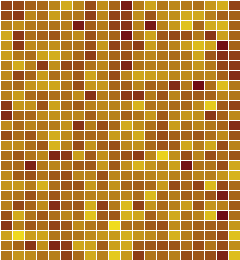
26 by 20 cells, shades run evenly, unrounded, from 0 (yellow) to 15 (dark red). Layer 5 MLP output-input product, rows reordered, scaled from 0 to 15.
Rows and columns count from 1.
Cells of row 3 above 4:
17
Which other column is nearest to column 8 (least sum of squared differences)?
11
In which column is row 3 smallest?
16
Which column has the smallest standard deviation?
9
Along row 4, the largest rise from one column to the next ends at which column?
2
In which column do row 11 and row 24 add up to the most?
19
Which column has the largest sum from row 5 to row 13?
20
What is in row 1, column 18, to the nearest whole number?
5
